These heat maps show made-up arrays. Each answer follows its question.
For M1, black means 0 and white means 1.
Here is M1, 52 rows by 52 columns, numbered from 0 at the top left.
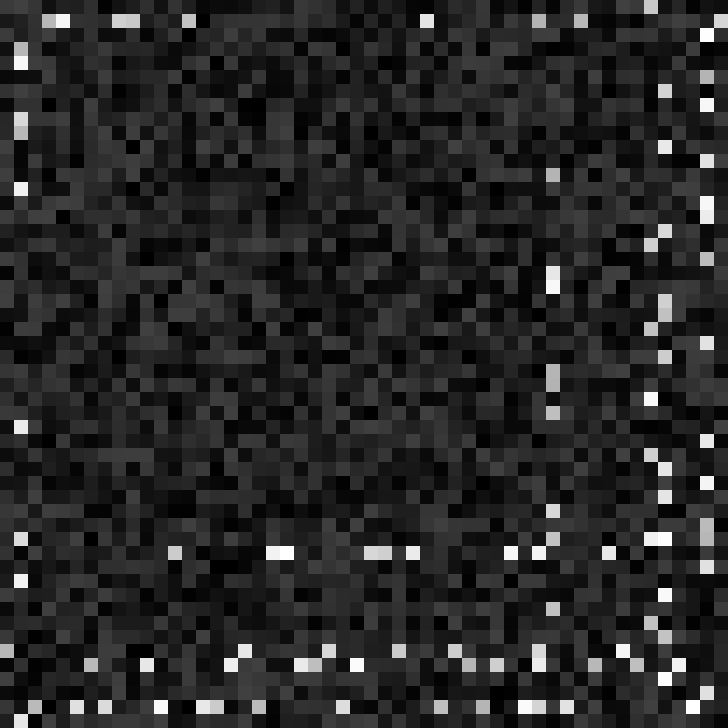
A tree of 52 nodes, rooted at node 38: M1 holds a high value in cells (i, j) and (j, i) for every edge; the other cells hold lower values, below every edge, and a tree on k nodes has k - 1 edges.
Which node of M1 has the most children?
50
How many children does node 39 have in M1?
8
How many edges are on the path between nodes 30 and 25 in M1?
4
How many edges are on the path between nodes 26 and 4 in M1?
4
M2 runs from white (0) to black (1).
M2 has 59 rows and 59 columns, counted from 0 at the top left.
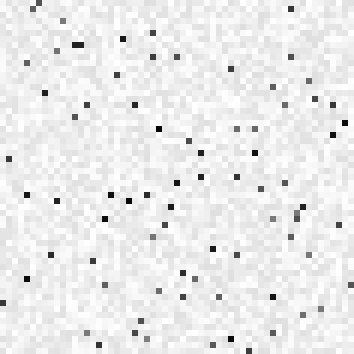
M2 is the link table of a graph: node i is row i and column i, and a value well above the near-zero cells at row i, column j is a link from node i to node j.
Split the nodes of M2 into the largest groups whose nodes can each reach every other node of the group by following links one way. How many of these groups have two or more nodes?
5
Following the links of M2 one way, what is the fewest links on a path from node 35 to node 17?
3
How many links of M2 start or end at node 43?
2
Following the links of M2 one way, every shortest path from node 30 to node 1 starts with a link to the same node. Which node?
node 29
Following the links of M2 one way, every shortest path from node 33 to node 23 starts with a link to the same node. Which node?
node 21
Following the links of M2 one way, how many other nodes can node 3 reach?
2
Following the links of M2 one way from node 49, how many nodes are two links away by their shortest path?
3
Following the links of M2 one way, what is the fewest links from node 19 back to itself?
2
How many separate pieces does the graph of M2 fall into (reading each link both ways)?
6
